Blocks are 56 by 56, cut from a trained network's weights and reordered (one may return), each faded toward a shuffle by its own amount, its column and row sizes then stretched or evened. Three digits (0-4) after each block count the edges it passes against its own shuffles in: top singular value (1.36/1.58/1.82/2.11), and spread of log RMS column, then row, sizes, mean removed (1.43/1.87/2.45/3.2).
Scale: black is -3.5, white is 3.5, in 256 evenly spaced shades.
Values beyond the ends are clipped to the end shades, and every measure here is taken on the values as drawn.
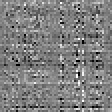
3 4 1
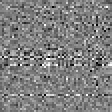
4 0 3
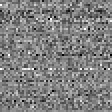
0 0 3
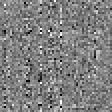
1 3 0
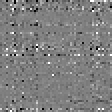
1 2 3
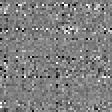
0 2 3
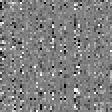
1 4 1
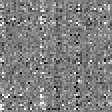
1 2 3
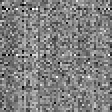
2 0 1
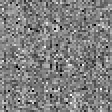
0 1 1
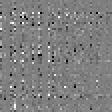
1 3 2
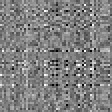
4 2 3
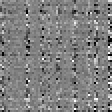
2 4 1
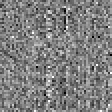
3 1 0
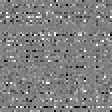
1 1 4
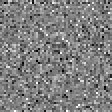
2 0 0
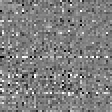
2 2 3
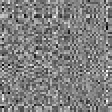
4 2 1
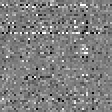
2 2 3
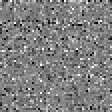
1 0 2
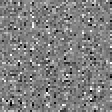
1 3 0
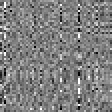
4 4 0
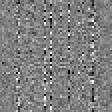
3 3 0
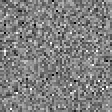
1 0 1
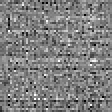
2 3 1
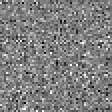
1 1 1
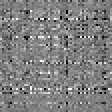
4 1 4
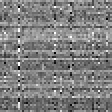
4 3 0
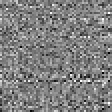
4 2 2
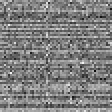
4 0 0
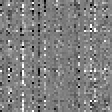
2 4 1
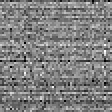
4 1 2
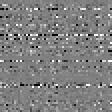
3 1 4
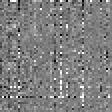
2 3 2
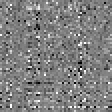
3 3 1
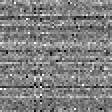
4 0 2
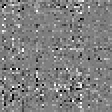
0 3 3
